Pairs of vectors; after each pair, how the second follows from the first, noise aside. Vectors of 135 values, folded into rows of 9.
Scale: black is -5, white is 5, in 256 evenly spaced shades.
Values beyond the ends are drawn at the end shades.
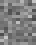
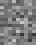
wrapped around.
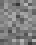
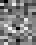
reversed, scaled up.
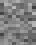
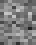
wrapped around.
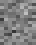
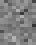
reversed, partly zeroed.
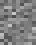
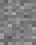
shrunk.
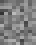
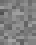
shrunk.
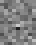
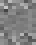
reversed, partly zeroed.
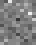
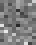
reversed.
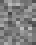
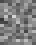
reversed.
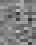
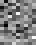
reversed, scaled up.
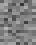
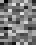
negated, scaled up.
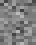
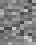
wrapped around.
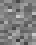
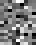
negated, scaled up.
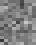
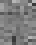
reversed, partly zeroed.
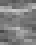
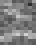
reversed.
